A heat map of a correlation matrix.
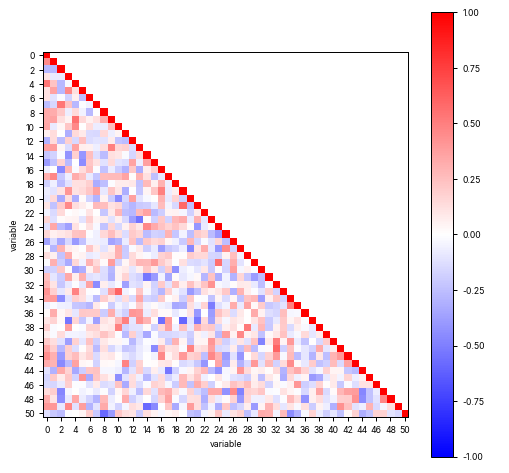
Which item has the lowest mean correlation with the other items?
2
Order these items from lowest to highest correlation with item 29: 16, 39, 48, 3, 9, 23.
3, 23, 48, 39, 16, 9
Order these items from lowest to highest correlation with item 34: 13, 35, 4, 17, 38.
38, 17, 4, 13, 35
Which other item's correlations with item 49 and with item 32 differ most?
40
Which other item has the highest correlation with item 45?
5
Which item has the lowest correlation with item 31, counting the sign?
14
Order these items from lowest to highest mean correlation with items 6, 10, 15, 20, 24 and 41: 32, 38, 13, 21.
21, 13, 38, 32
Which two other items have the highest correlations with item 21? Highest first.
19, 3
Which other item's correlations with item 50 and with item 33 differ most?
9
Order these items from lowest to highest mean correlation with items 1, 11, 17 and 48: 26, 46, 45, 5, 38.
46, 45, 26, 38, 5
